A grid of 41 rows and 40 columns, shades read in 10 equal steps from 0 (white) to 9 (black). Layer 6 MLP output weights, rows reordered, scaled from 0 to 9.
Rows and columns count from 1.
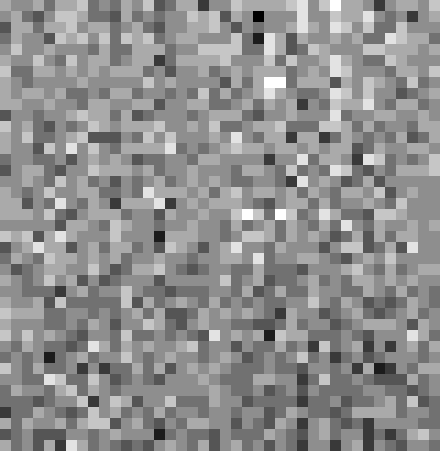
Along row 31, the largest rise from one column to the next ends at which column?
25
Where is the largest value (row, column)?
2, 24
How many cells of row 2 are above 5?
5
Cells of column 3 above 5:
1
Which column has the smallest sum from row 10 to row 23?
22
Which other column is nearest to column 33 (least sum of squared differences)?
17
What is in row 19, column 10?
4
